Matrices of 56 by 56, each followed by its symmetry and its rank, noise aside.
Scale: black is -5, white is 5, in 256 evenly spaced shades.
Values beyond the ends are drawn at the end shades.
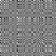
symmetric, rank two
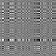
no symmetry, rank one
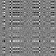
no symmetry, rank one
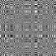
antisymmetric, rank two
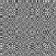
symmetric, rank three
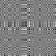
symmetric, rank one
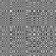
symmetric, rank two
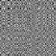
no symmetry, rank three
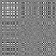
symmetric, rank one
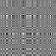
no symmetry, rank one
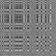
symmetric, rank one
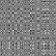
symmetric, rank three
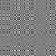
symmetric, rank one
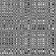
no symmetry, rank two
